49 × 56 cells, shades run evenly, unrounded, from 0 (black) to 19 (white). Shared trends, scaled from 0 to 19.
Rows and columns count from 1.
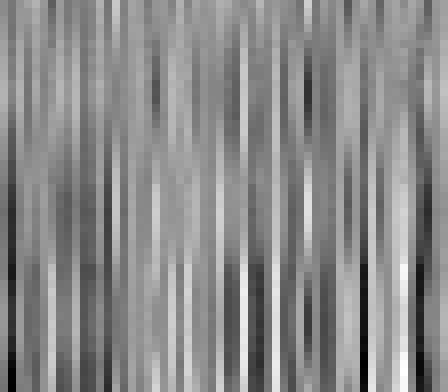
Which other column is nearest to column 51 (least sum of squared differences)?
35
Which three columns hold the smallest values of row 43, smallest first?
46, 53, 2
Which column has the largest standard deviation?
39
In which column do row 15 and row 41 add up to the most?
31
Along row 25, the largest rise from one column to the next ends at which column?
15
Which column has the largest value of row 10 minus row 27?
54
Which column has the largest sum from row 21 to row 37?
51
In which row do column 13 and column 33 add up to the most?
1
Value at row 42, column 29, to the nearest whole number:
6
